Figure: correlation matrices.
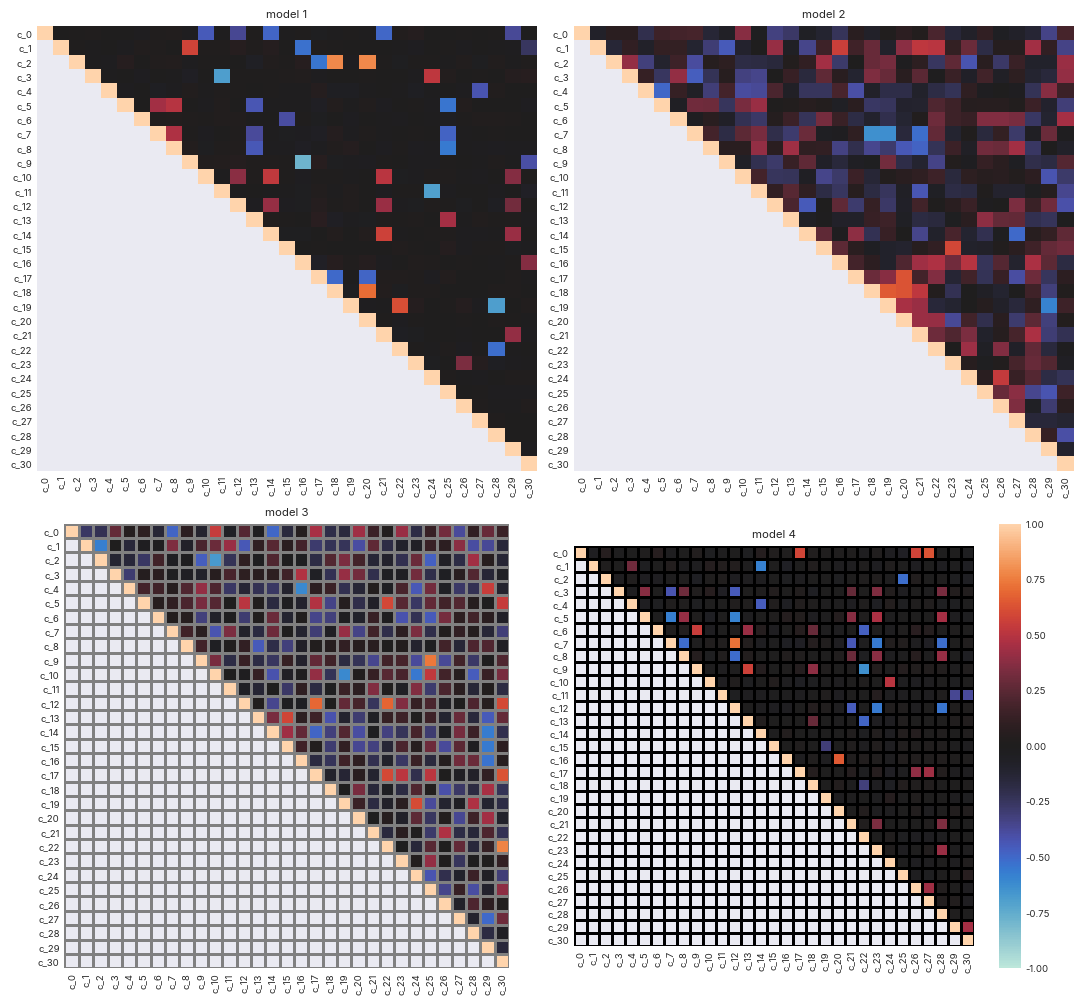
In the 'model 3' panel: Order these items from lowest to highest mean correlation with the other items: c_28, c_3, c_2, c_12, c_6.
c_2, c_6, c_28, c_3, c_12
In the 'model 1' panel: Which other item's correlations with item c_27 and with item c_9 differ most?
c_16
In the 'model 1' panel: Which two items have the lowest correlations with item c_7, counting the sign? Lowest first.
c_25, c_13
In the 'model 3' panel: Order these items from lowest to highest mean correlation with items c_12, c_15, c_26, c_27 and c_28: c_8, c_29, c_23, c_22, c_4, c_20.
c_29, c_4, c_20, c_8, c_23, c_22
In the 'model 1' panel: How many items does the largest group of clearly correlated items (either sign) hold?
6
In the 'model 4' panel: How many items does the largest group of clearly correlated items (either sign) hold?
8
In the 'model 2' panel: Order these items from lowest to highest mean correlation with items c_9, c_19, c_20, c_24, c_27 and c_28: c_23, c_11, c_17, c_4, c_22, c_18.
c_11, c_4, c_23, c_22, c_17, c_18
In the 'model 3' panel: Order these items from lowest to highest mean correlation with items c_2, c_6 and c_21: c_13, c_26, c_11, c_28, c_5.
c_5, c_13, c_11, c_28, c_26
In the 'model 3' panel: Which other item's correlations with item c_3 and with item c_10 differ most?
c_19
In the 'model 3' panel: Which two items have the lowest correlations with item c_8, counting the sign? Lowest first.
c_13, c_15
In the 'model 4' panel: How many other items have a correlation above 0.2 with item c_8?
5
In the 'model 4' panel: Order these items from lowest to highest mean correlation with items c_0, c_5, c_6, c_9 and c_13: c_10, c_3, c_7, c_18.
c_7, c_10, c_3, c_18
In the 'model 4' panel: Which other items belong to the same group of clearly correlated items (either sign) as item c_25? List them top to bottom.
c_2
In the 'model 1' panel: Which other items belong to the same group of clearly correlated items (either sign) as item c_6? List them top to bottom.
c_15
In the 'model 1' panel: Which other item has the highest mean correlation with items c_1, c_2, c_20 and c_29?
c_18
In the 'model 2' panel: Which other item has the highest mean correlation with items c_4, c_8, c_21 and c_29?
c_12
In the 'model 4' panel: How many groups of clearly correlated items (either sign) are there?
9
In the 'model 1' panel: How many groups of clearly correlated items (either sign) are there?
9
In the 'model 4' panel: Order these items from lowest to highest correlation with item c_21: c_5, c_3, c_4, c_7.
c_7, c_4, c_3, c_5
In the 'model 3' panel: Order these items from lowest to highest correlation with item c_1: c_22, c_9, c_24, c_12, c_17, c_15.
c_12, c_17, c_22, c_24, c_15, c_9
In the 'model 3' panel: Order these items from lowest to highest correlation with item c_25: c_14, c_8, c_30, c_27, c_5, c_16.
c_14, c_16, c_8, c_27, c_5, c_30
